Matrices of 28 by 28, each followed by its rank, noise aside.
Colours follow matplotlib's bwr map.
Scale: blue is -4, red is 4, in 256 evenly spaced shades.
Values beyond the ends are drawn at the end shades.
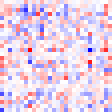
four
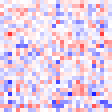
six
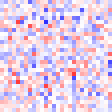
six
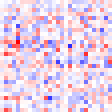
five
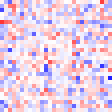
seven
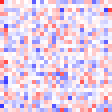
four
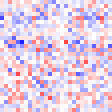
six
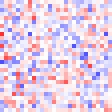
seven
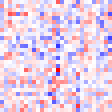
seven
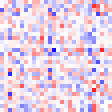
five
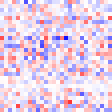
five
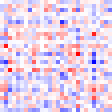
four
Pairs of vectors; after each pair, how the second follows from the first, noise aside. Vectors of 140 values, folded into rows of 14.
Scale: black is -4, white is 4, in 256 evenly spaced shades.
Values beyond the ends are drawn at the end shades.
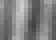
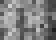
wrapped around, negated.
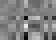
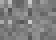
reversed, negated, shrunk.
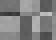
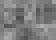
reversed, negated, shrunk.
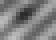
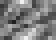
wrapped around, negated.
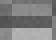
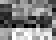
scaled up.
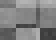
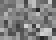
sign-scrambled.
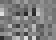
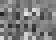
sign-scrambled.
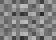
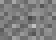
reversed, negated, shrunk.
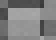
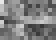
wrapped around, negated.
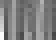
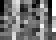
reversed, scaled up.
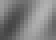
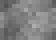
wrapped around, shrunk.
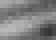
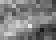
copied.
